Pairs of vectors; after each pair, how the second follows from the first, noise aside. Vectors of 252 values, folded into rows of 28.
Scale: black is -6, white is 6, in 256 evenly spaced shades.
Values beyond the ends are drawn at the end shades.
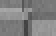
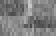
reversed, negated.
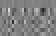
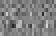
reversed.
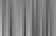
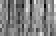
reversed, scaled up.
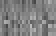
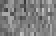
reversed, negated.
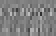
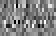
reversed, scaled up.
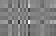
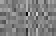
reversed, negated.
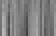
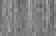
reversed, negated, shrunk.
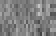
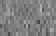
partly zeroed.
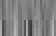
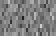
shuffled.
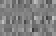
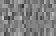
reversed.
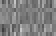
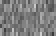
reversed.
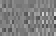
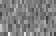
shuffled.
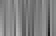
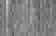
reversed, negated, shrunk.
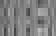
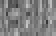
reversed, negated.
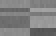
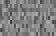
shuffled.
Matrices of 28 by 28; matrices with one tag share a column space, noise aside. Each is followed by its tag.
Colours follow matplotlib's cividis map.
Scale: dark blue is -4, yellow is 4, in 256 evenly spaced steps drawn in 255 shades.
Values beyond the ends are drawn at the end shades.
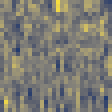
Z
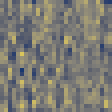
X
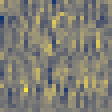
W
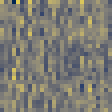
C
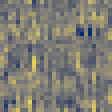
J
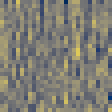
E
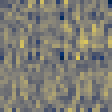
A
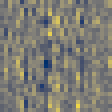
C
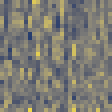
E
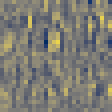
W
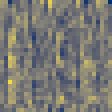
E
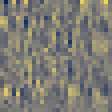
W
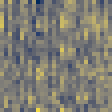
E
